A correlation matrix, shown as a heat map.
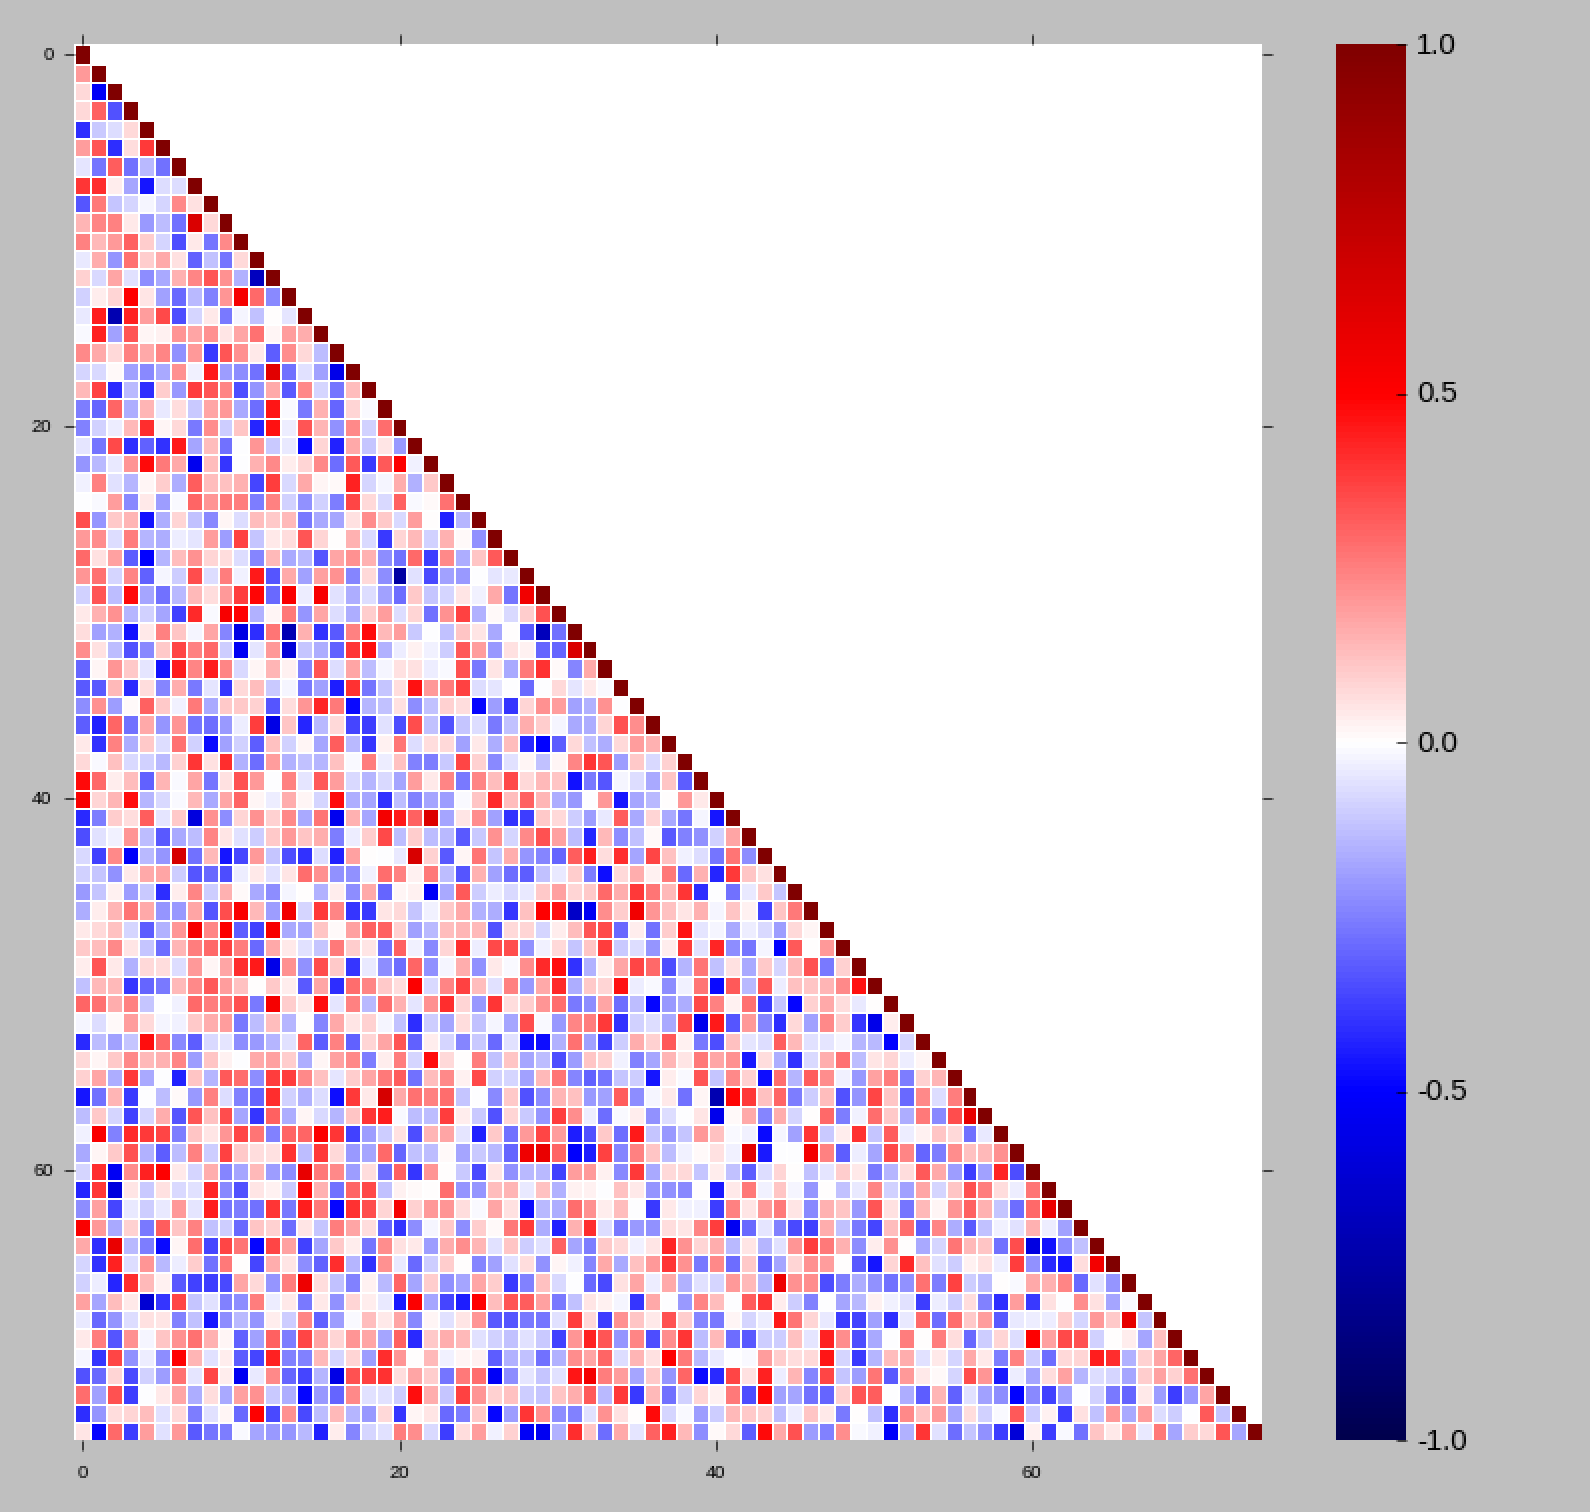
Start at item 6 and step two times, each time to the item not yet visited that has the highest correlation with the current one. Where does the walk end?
21
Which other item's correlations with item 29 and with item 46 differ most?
37
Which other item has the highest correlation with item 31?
32
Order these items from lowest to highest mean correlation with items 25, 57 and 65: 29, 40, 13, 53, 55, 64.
29, 40, 13, 53, 55, 64
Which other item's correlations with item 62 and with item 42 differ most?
59
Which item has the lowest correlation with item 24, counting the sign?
67
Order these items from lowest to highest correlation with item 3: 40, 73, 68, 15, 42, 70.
70, 68, 73, 42, 15, 40
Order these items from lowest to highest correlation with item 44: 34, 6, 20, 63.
63, 6, 34, 20
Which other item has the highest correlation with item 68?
66
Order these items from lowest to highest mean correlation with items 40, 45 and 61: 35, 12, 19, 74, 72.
19, 72, 12, 74, 35
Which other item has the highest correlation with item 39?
0
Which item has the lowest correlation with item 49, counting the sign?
12
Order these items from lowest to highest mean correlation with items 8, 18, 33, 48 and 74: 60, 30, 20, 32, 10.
10, 30, 60, 20, 32
